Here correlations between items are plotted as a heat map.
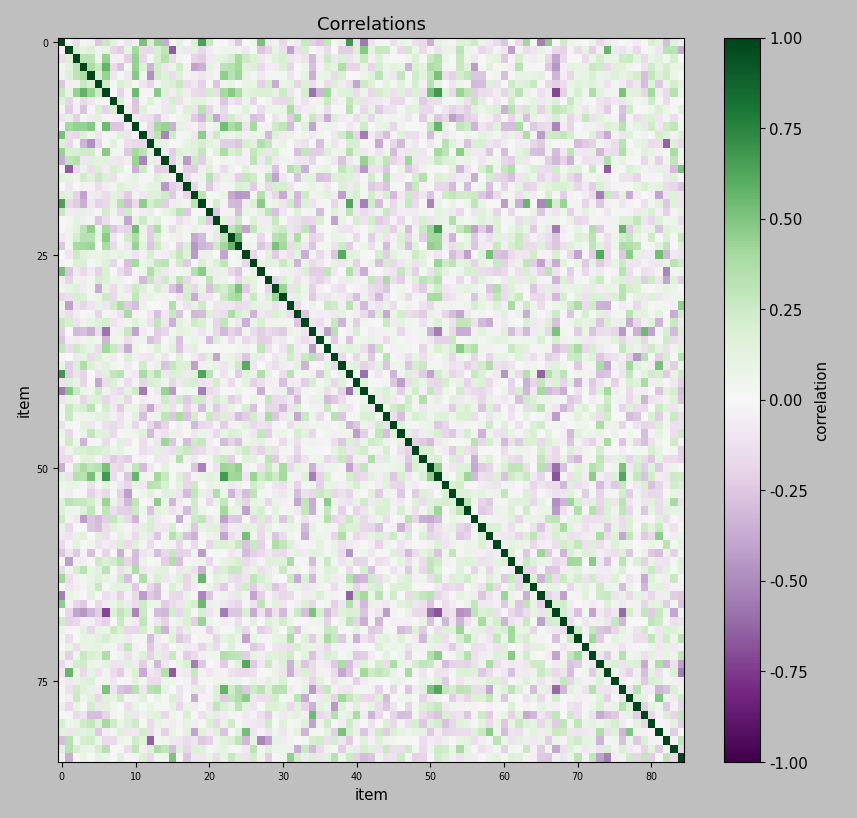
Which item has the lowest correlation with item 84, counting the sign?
74
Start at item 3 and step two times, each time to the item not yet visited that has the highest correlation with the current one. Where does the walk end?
51
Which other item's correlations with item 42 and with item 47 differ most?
49
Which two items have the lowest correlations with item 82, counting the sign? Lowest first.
12, 27
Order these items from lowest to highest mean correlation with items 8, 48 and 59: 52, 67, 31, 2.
52, 67, 2, 31
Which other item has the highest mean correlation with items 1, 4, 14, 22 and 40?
10
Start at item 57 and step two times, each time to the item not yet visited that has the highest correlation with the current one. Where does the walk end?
19
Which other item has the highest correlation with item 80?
6
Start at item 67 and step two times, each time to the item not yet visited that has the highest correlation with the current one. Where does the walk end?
79
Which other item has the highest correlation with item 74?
1
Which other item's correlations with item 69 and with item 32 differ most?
54
